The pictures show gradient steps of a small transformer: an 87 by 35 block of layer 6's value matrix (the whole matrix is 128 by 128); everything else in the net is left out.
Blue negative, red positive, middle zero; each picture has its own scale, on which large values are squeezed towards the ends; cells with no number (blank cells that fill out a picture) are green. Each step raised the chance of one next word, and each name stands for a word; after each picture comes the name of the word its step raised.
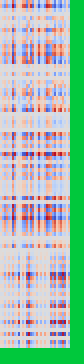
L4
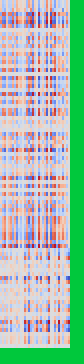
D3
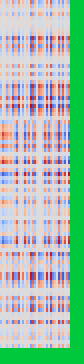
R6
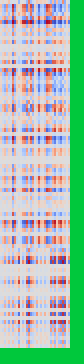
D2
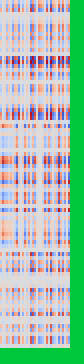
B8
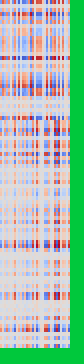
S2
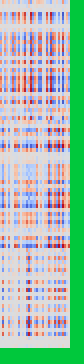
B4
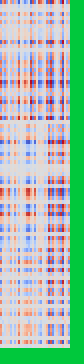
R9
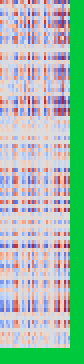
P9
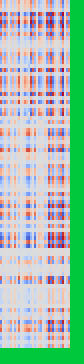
D3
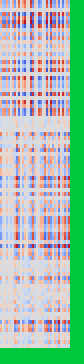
D3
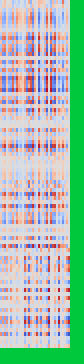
B4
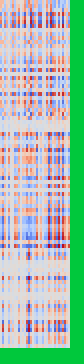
D3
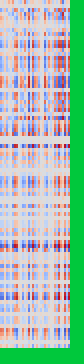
S2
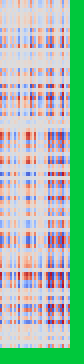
R6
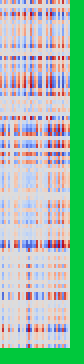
S2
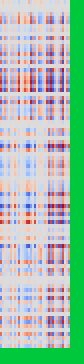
B4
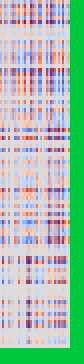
D2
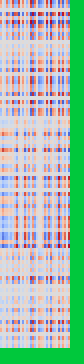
D3
